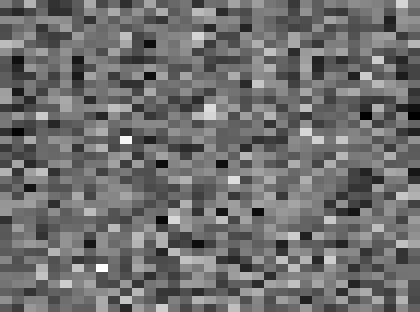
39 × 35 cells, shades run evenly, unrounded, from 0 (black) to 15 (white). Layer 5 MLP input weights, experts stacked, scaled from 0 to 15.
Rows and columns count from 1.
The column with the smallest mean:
2
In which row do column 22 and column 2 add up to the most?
6
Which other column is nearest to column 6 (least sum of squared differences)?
5
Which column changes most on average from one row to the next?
11
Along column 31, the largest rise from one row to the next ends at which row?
16
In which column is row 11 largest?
22
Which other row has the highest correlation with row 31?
25
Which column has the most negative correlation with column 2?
26
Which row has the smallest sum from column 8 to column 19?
8
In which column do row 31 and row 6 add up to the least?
13
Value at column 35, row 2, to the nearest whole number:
6
